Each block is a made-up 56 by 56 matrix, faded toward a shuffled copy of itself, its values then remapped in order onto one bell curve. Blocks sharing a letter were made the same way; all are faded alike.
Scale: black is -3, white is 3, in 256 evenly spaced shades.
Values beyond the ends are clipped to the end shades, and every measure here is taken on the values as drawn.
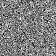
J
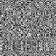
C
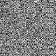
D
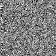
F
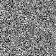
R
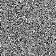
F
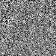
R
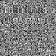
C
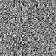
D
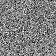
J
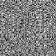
D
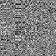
C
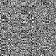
C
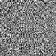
D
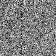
F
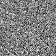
F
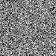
R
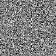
R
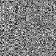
D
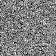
F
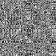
C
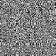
D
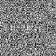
D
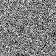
J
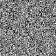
F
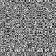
C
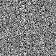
F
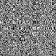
D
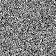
J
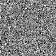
R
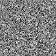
R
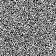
J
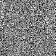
R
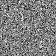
F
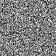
F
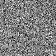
F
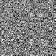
D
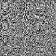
D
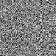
D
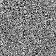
F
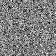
J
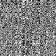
D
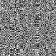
C
